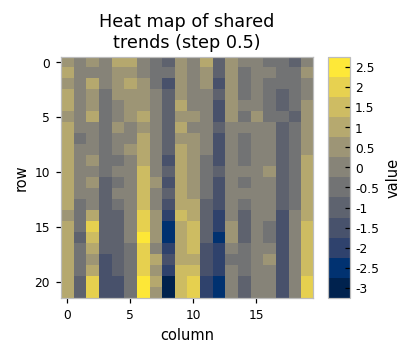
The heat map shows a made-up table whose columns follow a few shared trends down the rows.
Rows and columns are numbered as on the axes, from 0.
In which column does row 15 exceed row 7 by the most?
2
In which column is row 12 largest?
6
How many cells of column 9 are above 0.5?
16
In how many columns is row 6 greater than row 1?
4
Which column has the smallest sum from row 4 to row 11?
12
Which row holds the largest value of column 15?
5
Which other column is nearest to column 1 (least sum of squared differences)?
14
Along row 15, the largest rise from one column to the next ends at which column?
9
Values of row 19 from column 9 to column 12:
1.5 1.5 -1.5 -2
